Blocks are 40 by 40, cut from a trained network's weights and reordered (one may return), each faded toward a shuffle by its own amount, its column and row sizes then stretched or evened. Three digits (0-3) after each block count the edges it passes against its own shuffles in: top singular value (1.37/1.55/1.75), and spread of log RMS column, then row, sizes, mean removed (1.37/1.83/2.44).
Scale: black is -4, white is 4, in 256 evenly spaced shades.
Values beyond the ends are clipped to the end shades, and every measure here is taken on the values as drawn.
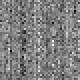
2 2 0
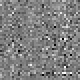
0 2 2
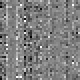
2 3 1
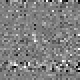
0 1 3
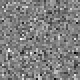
0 1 1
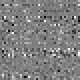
0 2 3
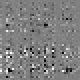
0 3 3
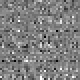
0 2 3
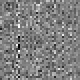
3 3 0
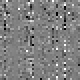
1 3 1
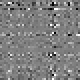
2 2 3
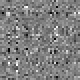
2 2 2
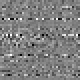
2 0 3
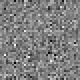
1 2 1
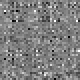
0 1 3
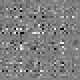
2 2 3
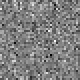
0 1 1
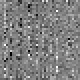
0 3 1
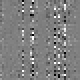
2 3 0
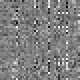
3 3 1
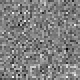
1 1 1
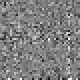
0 1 2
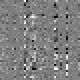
3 3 2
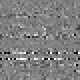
2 0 3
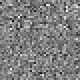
1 2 1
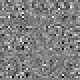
1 1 3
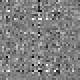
2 2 2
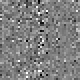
0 3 1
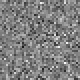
0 0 1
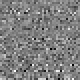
1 0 3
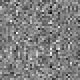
2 2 0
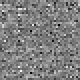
0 1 1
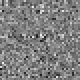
0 0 2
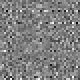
3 1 2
